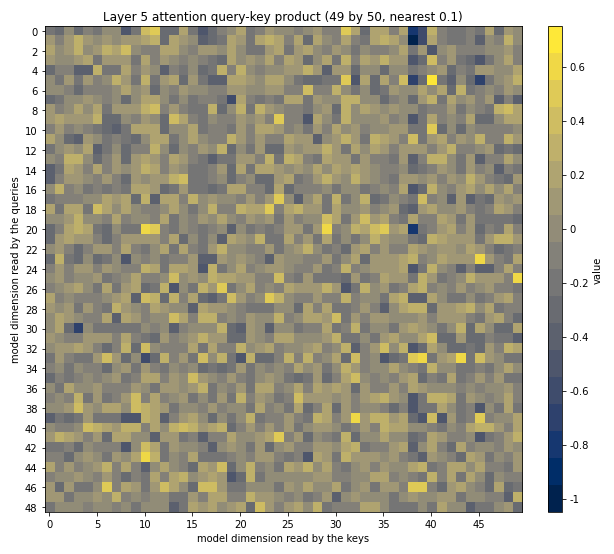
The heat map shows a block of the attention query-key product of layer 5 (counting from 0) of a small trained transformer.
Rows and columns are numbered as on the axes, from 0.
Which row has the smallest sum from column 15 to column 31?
16
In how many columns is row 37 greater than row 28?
21
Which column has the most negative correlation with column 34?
39
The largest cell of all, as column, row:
40, 5
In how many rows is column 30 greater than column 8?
21
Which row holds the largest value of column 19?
27
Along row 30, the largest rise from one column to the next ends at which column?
4
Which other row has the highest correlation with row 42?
0
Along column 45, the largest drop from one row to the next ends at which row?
24
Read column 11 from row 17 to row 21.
-0.4 -0.1 -0.1 0.5 0.1
